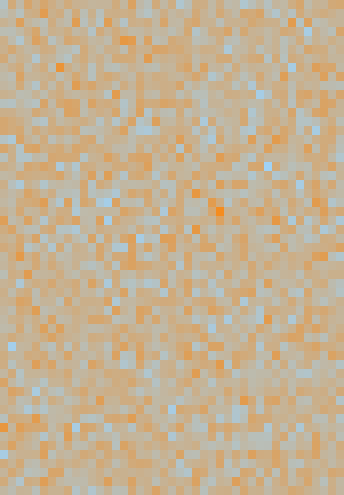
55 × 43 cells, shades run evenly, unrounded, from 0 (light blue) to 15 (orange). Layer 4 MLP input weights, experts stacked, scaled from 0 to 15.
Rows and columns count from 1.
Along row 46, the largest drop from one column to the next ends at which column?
22
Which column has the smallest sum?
33
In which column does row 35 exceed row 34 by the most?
15
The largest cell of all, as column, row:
28, 24
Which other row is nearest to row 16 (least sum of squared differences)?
51
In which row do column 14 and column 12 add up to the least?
25
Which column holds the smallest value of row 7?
5
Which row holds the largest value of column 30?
54
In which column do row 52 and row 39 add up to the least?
2
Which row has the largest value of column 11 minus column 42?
23
